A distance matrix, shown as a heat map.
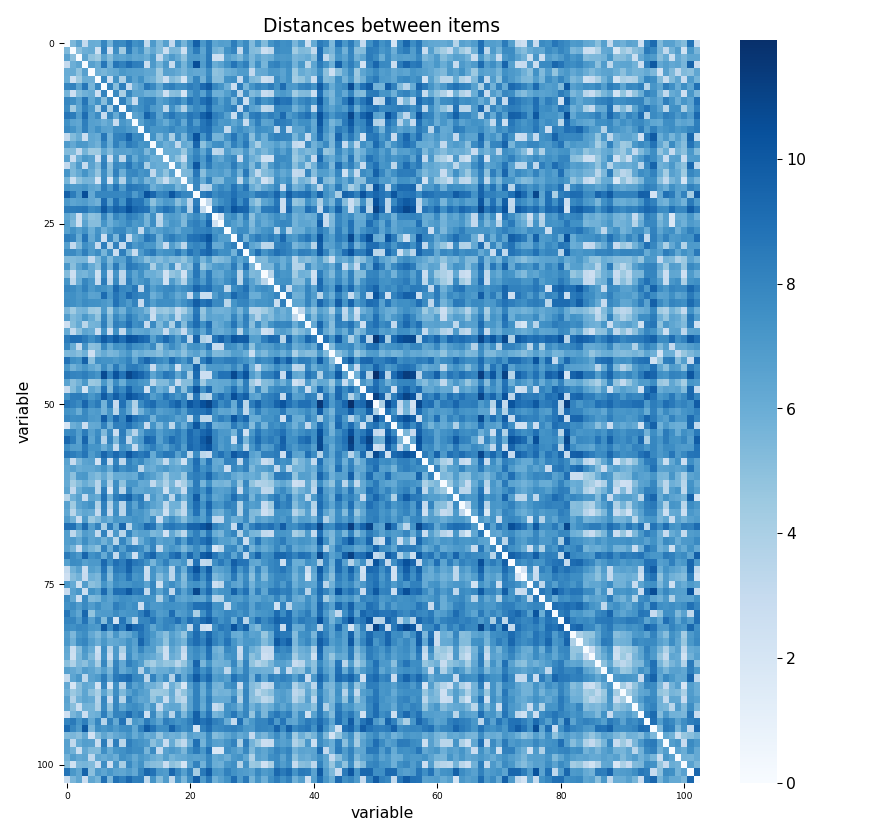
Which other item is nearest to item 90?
61
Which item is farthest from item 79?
76
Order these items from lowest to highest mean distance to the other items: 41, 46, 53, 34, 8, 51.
53, 51, 8, 34, 46, 41
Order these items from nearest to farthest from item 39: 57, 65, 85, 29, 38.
85, 65, 38, 29, 57
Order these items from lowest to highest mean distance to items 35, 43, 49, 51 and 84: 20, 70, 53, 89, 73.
20, 89, 70, 53, 73
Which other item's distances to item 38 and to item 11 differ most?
71
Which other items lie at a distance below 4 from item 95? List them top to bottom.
21, 44, 79, 101
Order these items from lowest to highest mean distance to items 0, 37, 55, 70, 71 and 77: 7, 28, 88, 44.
7, 28, 88, 44
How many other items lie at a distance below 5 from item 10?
5
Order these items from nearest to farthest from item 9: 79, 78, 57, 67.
79, 78, 57, 67
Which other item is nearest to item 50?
56
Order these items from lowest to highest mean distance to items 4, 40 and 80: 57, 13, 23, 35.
13, 35, 57, 23
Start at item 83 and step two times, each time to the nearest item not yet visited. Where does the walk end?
82
